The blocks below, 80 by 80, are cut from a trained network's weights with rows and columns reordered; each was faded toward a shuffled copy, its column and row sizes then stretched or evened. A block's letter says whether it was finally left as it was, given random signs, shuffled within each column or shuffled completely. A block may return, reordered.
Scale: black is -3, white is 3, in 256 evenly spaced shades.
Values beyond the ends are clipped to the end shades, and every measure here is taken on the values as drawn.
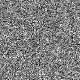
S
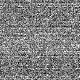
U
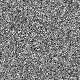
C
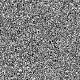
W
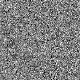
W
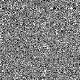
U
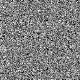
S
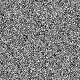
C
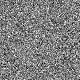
C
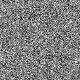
W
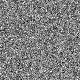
C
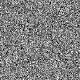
S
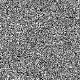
S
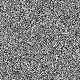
C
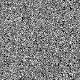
S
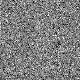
W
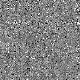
S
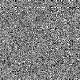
U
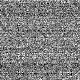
U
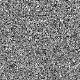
S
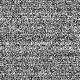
U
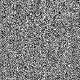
U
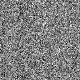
W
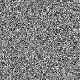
U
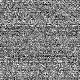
U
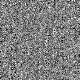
W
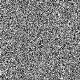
W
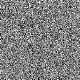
S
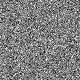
C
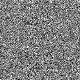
W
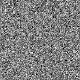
S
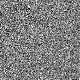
W
